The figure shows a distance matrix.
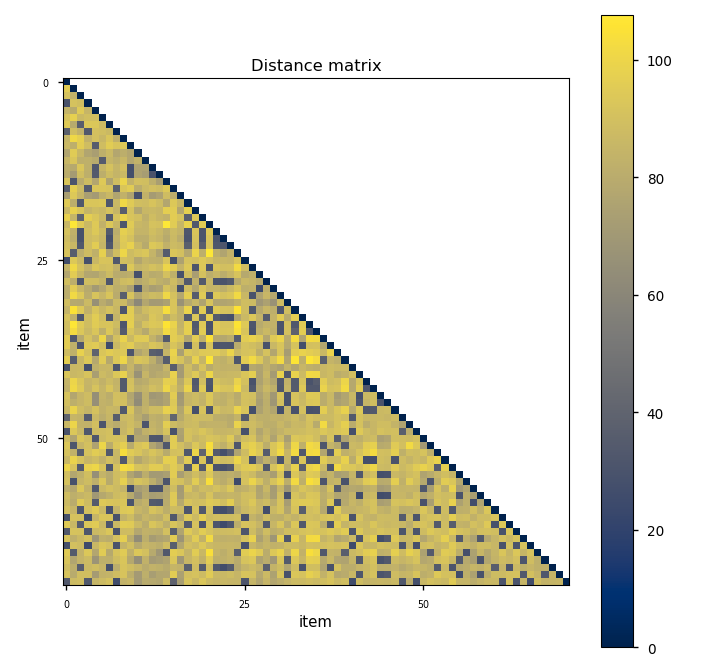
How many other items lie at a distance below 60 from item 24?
7
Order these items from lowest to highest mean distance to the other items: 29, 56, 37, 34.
37, 29, 56, 34
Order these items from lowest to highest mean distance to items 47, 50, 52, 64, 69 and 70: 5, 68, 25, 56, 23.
25, 68, 23, 56, 5
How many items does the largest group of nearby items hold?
15
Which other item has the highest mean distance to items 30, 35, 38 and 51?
54
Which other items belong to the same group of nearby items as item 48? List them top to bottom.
5, 11
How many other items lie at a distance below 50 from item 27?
3
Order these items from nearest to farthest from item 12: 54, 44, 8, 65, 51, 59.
59, 44, 51, 65, 8, 54
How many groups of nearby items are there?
8
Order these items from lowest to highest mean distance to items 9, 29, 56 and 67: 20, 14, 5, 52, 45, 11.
45, 14, 11, 5, 52, 20
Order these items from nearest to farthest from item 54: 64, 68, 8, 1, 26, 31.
68, 31, 64, 1, 26, 8
